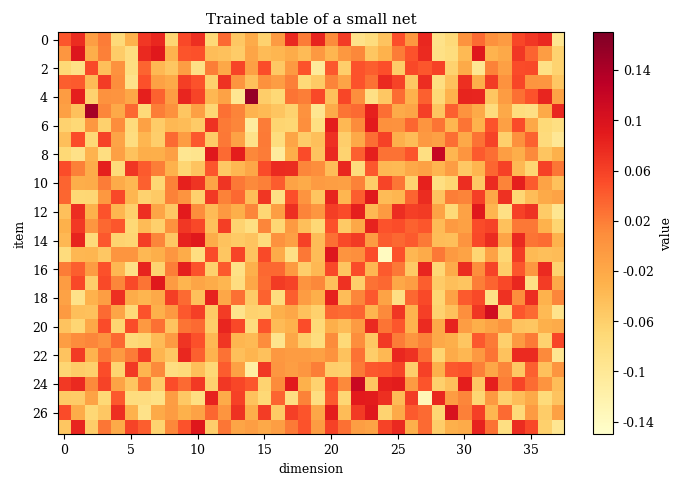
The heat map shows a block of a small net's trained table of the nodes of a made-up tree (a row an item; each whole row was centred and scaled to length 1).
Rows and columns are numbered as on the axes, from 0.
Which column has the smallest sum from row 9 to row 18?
28
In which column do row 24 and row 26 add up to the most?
22
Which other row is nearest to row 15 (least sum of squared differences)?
6
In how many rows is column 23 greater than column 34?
12
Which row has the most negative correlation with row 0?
25
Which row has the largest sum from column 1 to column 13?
24
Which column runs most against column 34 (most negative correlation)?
29
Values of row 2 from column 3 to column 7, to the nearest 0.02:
-0.04 0 -0.08 0.04 -0.04
